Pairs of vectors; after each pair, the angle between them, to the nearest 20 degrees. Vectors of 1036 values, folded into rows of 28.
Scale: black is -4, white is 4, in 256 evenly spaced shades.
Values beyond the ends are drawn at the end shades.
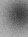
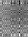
60 degrees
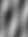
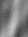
60 degrees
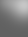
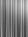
40 degrees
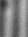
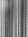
140 degrees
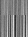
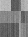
100 degrees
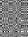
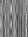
100 degrees
